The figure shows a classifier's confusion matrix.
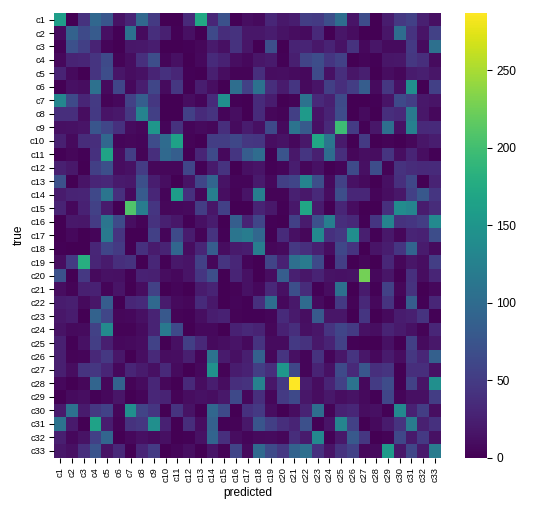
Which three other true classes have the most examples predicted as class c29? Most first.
c33, c16, c9
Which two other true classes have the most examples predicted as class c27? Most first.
c20, c6
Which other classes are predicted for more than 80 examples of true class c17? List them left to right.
c5, c16, c18, c23, c26
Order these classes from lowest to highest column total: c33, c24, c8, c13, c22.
c13, c24, c8, c33, c22
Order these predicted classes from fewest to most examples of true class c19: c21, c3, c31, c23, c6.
c31, c6, c23, c21, c3
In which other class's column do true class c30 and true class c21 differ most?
c7
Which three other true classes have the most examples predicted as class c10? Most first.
c24, c11, c23
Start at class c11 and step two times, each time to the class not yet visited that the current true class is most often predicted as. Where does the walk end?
c23
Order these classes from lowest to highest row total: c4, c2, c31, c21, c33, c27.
c21, c4, c2, c27, c33, c31
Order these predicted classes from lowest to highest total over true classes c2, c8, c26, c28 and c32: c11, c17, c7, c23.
c11, c17, c7, c23
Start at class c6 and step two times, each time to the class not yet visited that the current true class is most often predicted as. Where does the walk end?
c4
